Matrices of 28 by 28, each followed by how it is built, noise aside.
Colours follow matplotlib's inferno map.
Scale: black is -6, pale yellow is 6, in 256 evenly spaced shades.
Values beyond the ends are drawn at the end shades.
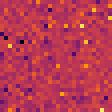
sparse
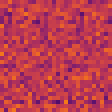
repeating columns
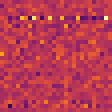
uneven rows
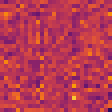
low rank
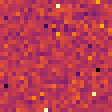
sparse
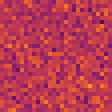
noise
